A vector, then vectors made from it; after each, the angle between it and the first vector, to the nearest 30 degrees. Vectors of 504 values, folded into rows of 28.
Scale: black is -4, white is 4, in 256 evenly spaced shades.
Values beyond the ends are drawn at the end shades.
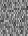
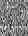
90 degrees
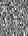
90 degrees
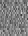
60 degrees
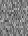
150 degrees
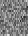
30 degrees
